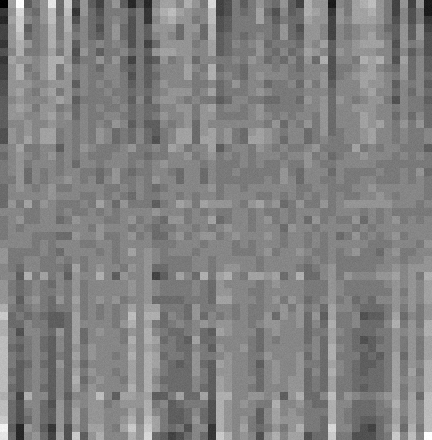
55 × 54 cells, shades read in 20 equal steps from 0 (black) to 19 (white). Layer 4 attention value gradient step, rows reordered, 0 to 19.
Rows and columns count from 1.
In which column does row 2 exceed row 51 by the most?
3
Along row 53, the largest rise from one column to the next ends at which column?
28
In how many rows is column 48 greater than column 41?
5
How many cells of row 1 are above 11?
12
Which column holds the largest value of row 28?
27
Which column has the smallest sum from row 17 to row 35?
20
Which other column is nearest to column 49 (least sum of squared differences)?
44
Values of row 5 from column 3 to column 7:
14 8 9 10 13
